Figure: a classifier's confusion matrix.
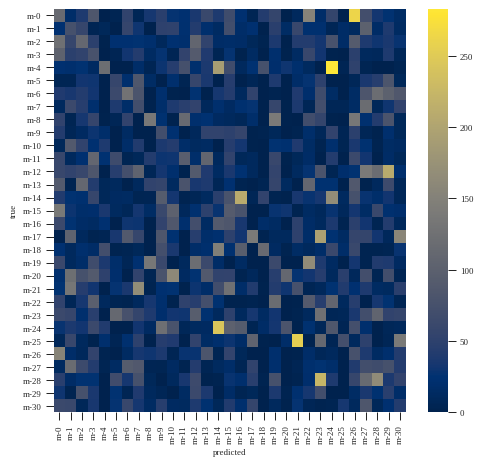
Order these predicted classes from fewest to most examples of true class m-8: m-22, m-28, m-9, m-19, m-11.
m-9, m-28, m-22, m-11, m-19
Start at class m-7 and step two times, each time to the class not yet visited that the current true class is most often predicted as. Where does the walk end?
m-1
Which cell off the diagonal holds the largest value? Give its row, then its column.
m-4, m-24
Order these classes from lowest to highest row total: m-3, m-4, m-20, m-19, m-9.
m-9, m-3, m-19, m-4, m-20
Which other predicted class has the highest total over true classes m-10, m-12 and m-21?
m-7
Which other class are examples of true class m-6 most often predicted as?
m-28
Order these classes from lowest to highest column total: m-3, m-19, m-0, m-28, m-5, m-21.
m-5, m-21, m-28, m-19, m-3, m-0
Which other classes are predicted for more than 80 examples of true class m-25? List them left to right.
m-17, m-21, m-23, m-30
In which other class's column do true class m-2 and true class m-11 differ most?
m-12
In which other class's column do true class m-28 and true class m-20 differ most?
m-23
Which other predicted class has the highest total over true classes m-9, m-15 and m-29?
m-0
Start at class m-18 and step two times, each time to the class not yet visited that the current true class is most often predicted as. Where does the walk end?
m-16
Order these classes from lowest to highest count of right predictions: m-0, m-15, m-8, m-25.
m-25, m-15, m-0, m-8
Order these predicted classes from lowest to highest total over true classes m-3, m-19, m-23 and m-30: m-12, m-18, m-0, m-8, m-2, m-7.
m-18, m-2, m-7, m-8, m-0, m-12
